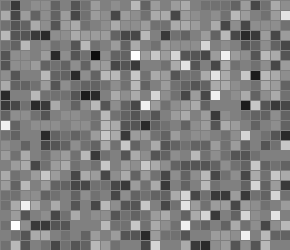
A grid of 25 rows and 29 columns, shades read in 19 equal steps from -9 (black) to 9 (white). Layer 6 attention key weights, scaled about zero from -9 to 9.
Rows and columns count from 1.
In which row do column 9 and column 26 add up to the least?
10
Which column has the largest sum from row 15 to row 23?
28
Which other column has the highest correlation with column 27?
23
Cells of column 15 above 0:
9
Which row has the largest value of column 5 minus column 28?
24
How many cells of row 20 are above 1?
4
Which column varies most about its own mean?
25
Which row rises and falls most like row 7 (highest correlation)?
12
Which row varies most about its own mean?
6
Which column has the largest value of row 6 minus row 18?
14
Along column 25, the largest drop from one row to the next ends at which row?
11
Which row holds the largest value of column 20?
16
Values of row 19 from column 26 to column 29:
6 -2 2 -5
